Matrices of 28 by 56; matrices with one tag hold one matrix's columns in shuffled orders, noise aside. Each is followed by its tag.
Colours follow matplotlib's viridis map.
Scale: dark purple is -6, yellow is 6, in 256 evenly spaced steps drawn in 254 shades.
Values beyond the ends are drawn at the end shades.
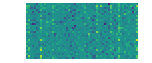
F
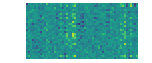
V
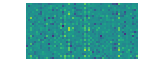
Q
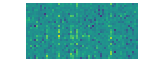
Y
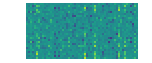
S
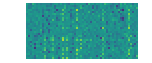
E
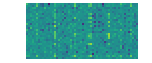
V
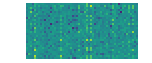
F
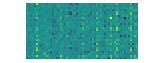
Q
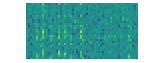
Y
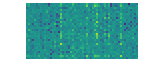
V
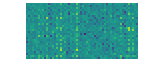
Q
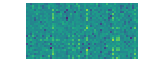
E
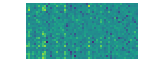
S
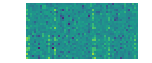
E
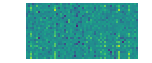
S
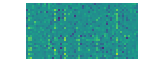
E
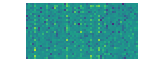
F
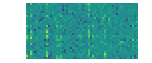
Y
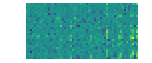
Y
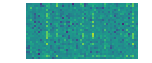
V
